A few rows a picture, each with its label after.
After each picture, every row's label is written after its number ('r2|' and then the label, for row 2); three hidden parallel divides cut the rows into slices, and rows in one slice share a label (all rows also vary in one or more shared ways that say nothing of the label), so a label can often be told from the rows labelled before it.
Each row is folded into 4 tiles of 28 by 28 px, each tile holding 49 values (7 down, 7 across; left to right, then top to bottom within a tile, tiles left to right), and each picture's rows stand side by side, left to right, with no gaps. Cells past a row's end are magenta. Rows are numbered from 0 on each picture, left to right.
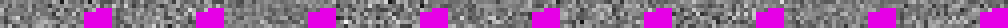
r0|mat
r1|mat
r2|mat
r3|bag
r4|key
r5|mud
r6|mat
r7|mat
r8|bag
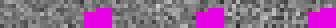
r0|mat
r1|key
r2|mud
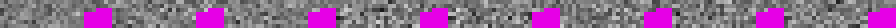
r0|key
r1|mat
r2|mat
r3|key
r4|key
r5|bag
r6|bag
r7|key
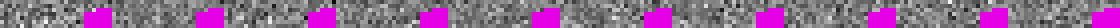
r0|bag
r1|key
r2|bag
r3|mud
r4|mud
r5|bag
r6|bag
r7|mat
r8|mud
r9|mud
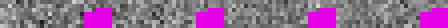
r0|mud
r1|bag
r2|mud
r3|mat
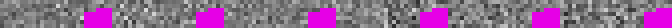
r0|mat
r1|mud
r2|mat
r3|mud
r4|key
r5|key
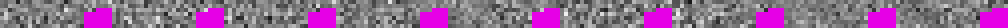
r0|mud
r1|mat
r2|mud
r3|mat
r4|mat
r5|mud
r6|mud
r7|key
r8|bag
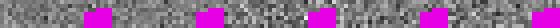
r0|mat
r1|key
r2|mud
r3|mud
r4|key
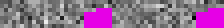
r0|bag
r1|bag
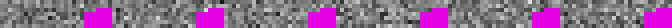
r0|key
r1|mat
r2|key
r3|key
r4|key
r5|key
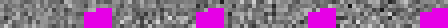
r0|mat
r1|bag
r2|bag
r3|mat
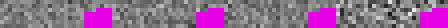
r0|mat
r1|mat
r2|mat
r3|mud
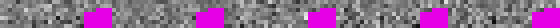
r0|mud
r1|mat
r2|key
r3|mud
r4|mud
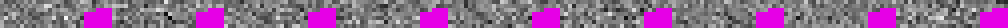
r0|bag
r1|mud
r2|bag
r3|key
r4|key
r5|mud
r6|mat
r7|mat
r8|mud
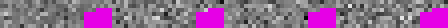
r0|mat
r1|mat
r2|key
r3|bag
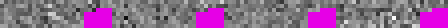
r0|key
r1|mat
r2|mat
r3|bag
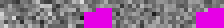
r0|mat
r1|bag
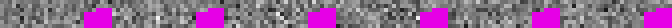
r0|bag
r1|key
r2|bag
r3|mud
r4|bag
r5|mat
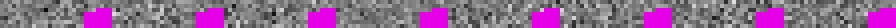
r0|key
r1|mud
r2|bag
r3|key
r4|bag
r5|mud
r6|bag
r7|mat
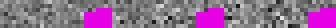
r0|key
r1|mat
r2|key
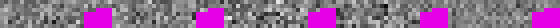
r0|mud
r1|key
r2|key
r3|bag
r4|key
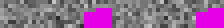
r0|mud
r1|mat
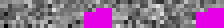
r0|bag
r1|mud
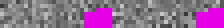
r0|mat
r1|mat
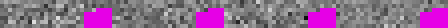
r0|bag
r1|key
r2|mat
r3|key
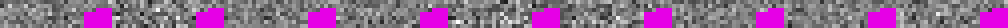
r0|mud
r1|bag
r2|key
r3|mud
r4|bag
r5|bag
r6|mat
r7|key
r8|mud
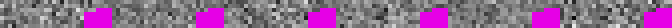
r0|mud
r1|bag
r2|bag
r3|bag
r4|key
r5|bag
